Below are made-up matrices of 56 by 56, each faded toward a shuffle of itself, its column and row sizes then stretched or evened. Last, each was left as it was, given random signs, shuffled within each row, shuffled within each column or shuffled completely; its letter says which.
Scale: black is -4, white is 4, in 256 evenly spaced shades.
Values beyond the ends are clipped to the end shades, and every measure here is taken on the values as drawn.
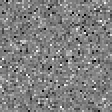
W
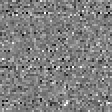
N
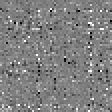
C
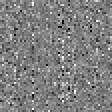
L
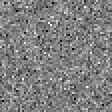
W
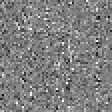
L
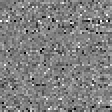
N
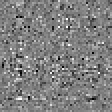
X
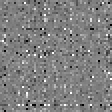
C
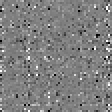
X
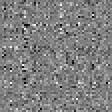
X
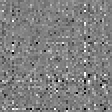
X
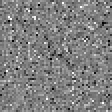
W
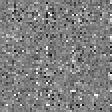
C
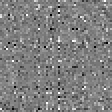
X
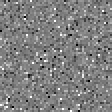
W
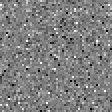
W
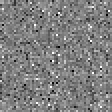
L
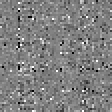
C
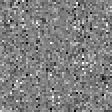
L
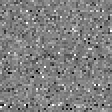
N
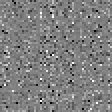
X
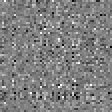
X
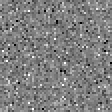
W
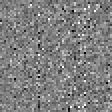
L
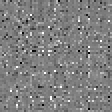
X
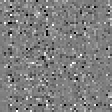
C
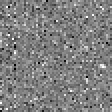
L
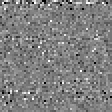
N
